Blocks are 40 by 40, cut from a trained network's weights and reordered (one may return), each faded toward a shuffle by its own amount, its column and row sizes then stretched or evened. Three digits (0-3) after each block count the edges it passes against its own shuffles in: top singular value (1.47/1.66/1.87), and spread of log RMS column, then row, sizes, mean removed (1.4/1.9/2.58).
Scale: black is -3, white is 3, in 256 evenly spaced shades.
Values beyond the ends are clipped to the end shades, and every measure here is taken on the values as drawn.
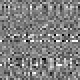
3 0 3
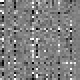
3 3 2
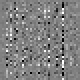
1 3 1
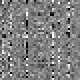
2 3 1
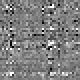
1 2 2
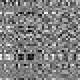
3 0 3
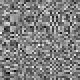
3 0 1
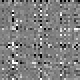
2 3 2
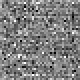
0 1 0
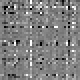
2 2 3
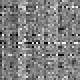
2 1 2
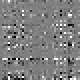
1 3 3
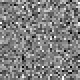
1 1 1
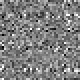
2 1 2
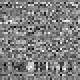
3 0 3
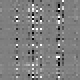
3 3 1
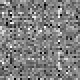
0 2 0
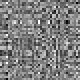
3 2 1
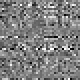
2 0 3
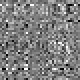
2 2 2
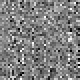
1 2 1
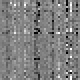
3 3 1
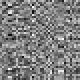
3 1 1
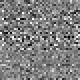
0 0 3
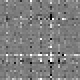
1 2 2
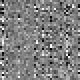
2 3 0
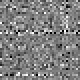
1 2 3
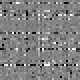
1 0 3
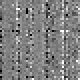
2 3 1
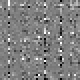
0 3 1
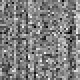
2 0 0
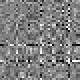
3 2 2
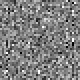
0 1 0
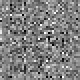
1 2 1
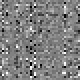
2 3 2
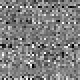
1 1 3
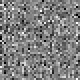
1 2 0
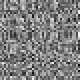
3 2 0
